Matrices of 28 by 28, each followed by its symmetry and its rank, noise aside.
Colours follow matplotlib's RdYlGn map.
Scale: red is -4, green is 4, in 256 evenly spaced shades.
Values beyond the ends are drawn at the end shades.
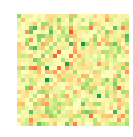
symmetric, rank eight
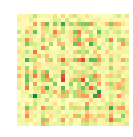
symmetric, rank four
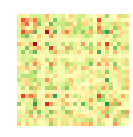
symmetric, rank four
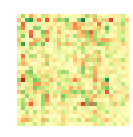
antisymmetric, rank four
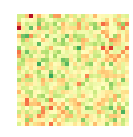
symmetric, rank eight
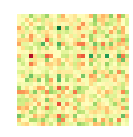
antisymmetric, rank four
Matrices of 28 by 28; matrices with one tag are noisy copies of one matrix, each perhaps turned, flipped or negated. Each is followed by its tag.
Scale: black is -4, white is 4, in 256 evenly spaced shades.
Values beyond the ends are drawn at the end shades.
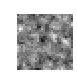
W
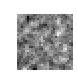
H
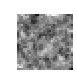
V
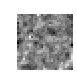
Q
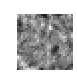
Q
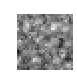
H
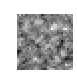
H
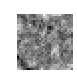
Q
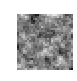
V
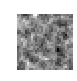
H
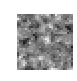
W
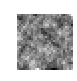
V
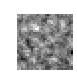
H
